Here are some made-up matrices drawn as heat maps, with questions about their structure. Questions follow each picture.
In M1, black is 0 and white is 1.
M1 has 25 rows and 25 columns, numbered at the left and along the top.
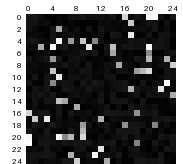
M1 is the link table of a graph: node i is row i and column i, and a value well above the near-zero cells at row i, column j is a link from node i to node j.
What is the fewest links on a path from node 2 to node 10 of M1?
2
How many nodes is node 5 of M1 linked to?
5
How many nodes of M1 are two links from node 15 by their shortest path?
1
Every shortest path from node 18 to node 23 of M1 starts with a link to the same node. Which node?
node 9
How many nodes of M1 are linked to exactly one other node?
8
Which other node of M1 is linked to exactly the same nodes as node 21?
node 16
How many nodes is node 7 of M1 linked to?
3
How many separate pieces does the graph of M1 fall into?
3
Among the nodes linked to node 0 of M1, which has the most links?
node 20
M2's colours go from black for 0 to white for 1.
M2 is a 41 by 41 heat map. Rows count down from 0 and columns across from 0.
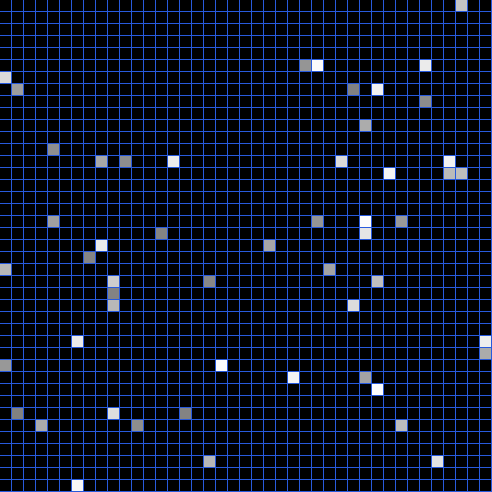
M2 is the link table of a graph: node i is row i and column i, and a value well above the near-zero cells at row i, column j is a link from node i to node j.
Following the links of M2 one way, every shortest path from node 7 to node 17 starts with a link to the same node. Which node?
node 31
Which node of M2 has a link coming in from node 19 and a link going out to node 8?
node 13
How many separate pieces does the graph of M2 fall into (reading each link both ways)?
4
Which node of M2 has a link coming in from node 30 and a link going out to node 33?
node 18
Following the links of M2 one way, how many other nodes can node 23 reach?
12
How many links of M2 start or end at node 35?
5
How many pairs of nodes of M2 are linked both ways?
1
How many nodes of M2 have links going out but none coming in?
7
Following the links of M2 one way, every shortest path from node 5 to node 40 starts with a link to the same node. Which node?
node 25
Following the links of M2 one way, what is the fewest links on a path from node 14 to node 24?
3
